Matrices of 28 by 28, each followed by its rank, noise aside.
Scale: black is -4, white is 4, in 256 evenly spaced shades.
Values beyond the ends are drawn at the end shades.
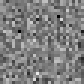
eight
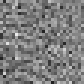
eight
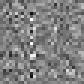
six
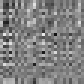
three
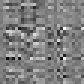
three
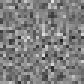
six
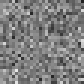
eight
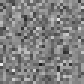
eight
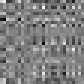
two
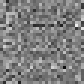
six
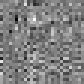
four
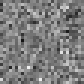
eight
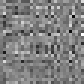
three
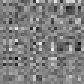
four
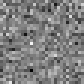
eight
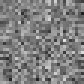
six
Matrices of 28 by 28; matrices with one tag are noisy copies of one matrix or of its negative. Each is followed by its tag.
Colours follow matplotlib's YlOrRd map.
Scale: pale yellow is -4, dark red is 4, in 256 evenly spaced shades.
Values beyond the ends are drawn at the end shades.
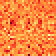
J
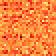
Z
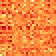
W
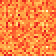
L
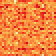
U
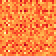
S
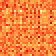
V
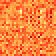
V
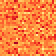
U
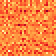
S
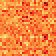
Z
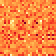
J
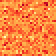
Z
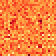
J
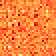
L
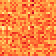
W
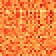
V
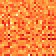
J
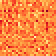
L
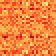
Z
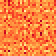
S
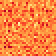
L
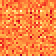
V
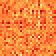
V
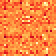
Z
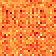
V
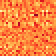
L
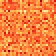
S
